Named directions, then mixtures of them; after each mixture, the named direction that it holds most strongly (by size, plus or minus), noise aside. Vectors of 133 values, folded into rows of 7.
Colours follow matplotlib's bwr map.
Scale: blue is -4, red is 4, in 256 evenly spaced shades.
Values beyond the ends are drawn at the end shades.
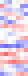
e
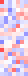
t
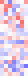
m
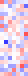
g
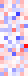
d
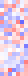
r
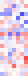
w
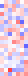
r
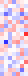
g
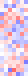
r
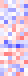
e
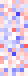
d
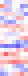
e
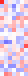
g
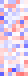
r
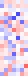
d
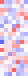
t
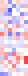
w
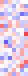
g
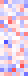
g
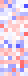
g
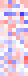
w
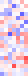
w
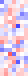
t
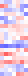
e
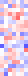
w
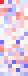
t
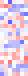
e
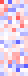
m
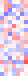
w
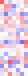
m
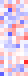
r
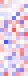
g
